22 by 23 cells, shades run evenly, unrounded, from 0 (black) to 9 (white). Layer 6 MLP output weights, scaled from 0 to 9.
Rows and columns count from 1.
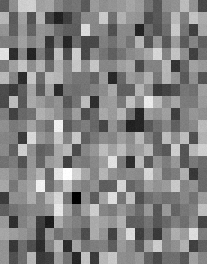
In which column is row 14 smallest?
15
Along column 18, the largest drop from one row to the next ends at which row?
22
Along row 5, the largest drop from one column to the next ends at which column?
2
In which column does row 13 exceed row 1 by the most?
23
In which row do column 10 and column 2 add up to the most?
9
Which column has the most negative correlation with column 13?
1
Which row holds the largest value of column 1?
5
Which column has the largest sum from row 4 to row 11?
7
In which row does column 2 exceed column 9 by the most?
17
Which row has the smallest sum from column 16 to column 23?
19
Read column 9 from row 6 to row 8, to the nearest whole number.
7 4 4
